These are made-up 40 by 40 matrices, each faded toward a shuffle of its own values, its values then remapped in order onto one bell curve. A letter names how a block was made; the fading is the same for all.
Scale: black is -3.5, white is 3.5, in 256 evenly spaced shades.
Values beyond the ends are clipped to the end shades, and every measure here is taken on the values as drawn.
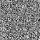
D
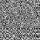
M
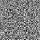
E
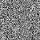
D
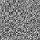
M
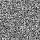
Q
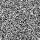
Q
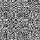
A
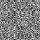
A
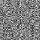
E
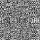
A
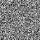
D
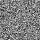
Q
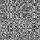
A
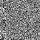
D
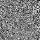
D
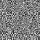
E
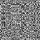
E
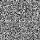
D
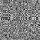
M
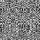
M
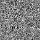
D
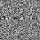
E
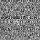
M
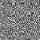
M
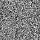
Q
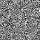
D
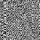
A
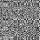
M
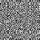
A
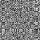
M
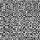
M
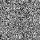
D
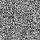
Q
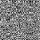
E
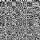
M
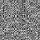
A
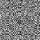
A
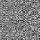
A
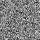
Q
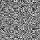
A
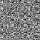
E
